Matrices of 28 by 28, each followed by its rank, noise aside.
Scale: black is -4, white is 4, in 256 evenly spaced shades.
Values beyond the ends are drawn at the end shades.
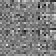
four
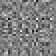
three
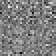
six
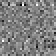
five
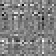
three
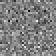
seven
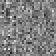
six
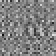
four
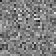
seven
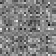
five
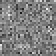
seven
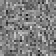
six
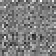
five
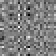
three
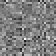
four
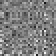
four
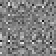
three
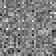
five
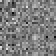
four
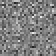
six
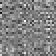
four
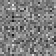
seven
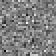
seven
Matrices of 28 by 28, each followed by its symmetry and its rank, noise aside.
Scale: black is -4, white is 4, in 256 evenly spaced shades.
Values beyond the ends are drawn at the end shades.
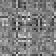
antisymmetric, rank four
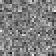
no symmetry, rank six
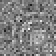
symmetric, rank eight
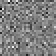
antisymmetric, rank six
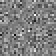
antisymmetric, rank six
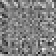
antisymmetric, rank six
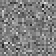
antisymmetric, rank eight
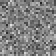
no symmetry, rank eight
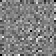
symmetric, rank six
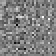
no symmetry, rank six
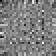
symmetric, rank four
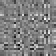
antisymmetric, rank four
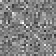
symmetric, rank four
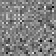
symmetric, rank six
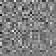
antisymmetric, rank four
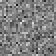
symmetric, rank eight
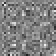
symmetric, rank four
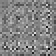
symmetric, rank six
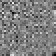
symmetric, rank four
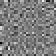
no symmetry, rank four
